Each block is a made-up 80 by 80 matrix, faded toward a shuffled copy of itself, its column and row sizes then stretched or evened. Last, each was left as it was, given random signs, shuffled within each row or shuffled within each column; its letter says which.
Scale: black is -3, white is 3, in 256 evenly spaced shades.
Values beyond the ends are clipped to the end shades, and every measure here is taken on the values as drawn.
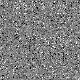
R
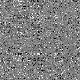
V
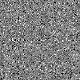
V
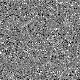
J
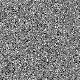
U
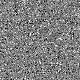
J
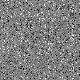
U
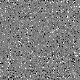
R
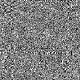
V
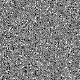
U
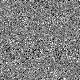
J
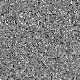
J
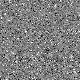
J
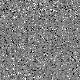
R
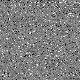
J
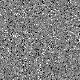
U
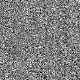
R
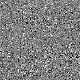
R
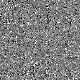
R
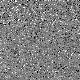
J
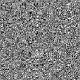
V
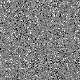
V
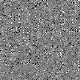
V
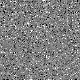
R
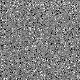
R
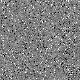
U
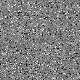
J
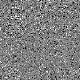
V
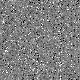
U
